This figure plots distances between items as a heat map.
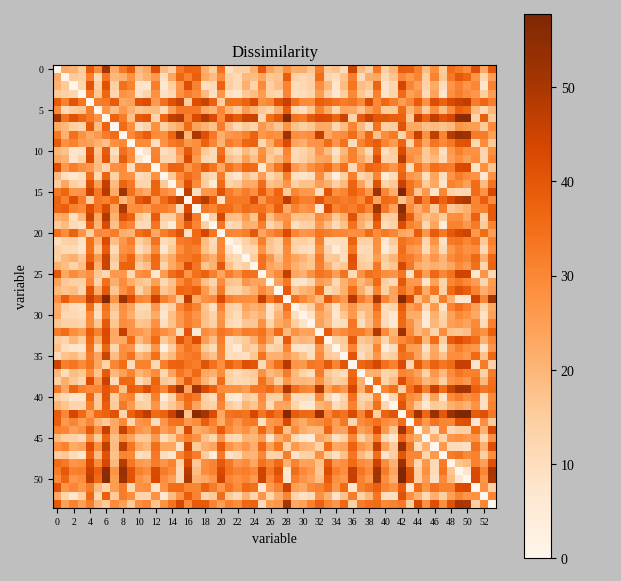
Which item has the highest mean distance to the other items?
42
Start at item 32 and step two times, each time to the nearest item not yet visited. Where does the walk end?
15
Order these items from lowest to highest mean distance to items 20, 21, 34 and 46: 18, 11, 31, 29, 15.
31, 29, 11, 18, 15
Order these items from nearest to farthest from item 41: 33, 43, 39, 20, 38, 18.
18, 38, 33, 43, 20, 39
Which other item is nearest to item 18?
2
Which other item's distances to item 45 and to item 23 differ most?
26
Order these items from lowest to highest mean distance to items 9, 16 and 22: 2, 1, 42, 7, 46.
1, 7, 2, 42, 46
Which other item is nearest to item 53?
25
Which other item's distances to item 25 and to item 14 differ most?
6
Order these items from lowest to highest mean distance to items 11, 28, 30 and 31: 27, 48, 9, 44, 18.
18, 44, 48, 27, 9
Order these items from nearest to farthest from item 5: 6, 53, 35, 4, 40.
40, 53, 35, 6, 4
